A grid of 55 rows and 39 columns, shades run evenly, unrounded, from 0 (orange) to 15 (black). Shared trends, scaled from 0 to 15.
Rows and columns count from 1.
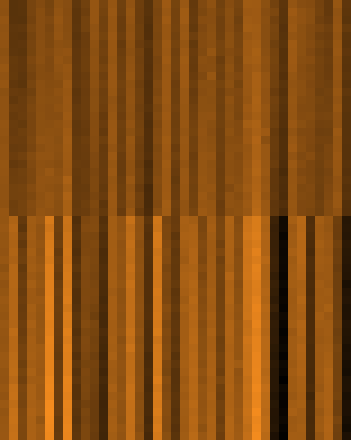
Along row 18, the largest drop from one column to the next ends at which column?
33
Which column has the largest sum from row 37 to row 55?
32
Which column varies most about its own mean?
6
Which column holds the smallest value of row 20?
29
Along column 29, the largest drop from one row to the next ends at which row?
28
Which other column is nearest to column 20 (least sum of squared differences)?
9
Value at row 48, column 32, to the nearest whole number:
15
